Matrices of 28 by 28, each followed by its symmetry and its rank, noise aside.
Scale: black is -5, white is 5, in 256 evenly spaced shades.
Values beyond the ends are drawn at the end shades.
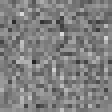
antisymmetric, rank eight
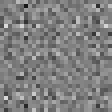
antisymmetric, rank six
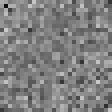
symmetric, rank six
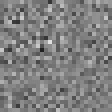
antisymmetric, rank six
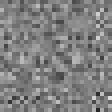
antisymmetric, rank six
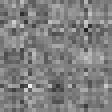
antisymmetric, rank four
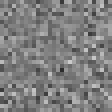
antisymmetric, rank eight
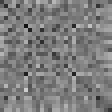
symmetric, rank four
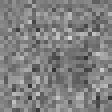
no symmetry, rank six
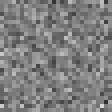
antisymmetric, rank eight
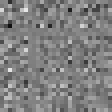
antisymmetric, rank four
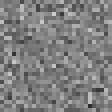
antisymmetric, rank eight
